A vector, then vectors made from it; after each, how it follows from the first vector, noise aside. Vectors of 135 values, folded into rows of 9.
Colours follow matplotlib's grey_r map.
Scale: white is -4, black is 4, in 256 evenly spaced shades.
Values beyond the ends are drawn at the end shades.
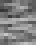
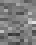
wrapped around, negated, partly zeroed.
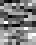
reversed, negated, scaled up.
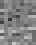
wrapped around, partly zeroed.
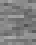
wrapped around, shrunk.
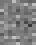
wrapped around, partly zeroed.
